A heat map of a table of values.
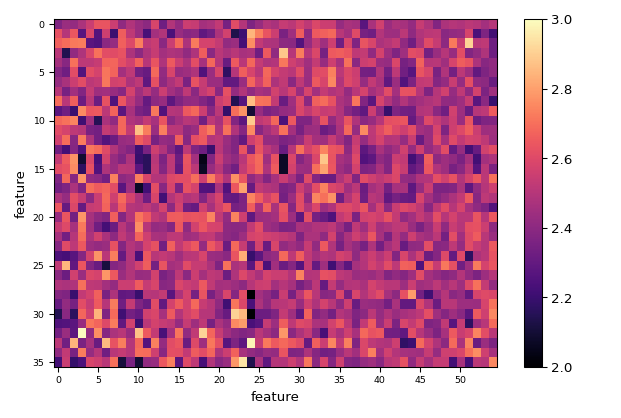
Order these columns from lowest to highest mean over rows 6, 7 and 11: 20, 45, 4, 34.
20, 4, 45, 34
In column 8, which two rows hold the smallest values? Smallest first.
35, 30
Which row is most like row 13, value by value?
17
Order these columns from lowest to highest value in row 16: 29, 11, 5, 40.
5, 29, 40, 11
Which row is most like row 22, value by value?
27
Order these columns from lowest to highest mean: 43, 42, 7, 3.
43, 42, 3, 7
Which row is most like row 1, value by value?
8
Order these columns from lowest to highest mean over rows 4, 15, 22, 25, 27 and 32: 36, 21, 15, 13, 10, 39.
13, 21, 36, 15, 39, 10
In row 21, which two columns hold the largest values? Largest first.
10, 3
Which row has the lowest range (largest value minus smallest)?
7
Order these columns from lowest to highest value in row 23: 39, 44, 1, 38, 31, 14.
38, 44, 39, 31, 1, 14
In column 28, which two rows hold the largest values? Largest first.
3, 32
